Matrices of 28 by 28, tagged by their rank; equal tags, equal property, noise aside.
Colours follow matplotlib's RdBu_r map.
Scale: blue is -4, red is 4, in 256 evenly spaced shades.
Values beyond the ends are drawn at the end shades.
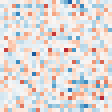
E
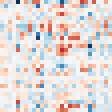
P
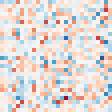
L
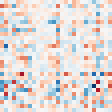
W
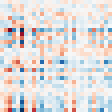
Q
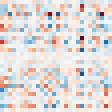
W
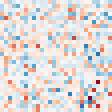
E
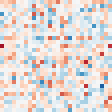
E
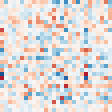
L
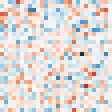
E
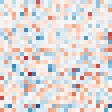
E
